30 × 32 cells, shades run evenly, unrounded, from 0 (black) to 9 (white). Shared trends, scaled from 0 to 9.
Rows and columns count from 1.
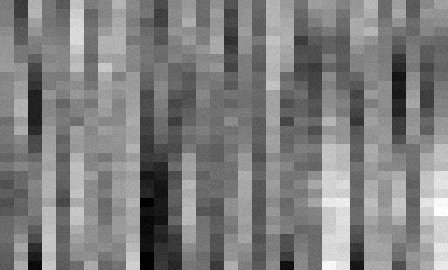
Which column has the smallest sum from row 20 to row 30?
11
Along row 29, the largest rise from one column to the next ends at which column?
4
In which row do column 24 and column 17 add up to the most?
30
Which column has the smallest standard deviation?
19
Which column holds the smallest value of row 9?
29
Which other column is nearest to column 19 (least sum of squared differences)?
5
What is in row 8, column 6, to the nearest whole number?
7
